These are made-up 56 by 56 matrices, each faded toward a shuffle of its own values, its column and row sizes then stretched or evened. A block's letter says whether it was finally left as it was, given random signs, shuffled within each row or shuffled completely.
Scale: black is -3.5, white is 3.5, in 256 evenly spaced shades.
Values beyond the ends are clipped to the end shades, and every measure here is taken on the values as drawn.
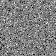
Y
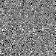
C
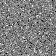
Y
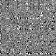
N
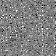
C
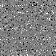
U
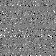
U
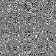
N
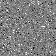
Y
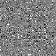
N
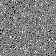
Y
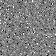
Y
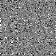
C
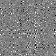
N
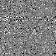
C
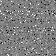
U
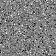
Y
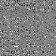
N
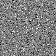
Y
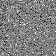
Y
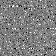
U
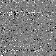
C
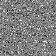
U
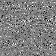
U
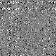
C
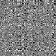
N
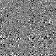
N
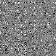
C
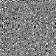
N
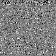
U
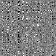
N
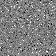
Y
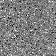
Y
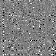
N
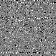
U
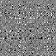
N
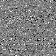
U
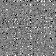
C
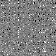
C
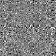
N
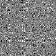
N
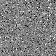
Y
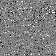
U
